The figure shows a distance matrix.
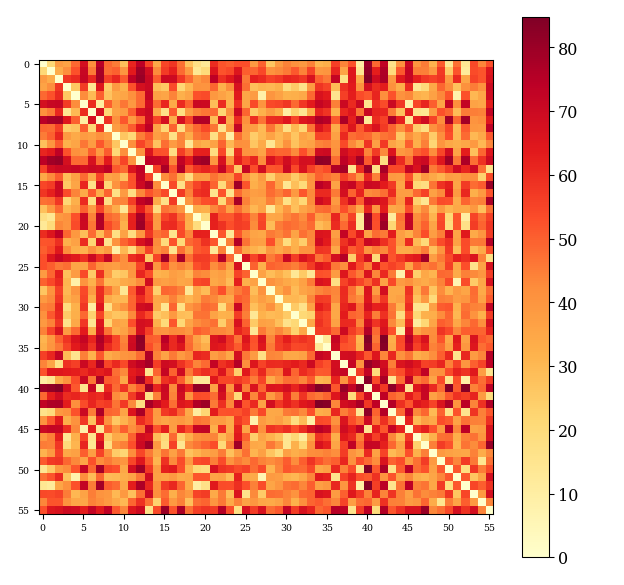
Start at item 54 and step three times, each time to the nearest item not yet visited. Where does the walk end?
18
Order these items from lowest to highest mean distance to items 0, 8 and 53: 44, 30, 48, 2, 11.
30, 48, 44, 11, 2
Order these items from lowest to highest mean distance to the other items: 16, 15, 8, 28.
28, 8, 16, 15
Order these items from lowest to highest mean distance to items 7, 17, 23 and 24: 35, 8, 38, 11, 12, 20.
11, 8, 38, 12, 20, 35
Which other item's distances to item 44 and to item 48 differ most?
33
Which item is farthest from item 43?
40
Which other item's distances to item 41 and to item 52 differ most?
1
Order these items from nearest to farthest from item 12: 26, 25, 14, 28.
25, 26, 28, 14
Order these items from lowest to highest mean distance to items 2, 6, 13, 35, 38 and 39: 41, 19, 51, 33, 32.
19, 41, 32, 33, 51
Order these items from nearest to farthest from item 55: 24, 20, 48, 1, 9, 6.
24, 48, 9, 20, 1, 6
